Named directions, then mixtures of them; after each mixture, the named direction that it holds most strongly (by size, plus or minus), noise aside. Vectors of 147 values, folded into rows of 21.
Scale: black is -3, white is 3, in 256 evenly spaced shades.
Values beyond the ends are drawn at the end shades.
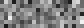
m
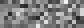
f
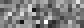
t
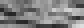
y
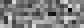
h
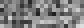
h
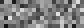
m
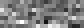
y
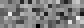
f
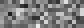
f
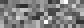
f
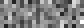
m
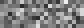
f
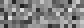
m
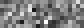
t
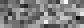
f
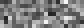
h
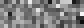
m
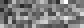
h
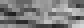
y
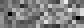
f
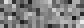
m
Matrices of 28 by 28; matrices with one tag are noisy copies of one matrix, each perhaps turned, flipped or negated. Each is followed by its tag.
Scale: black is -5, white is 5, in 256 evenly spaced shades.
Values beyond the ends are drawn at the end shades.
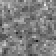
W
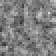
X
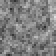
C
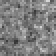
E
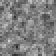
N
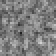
X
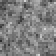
W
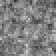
W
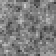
W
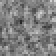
X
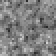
W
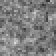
E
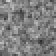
E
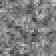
X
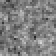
E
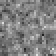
W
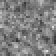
N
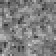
W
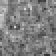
C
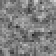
X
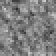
N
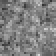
W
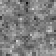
W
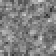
N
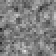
N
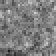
C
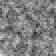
X
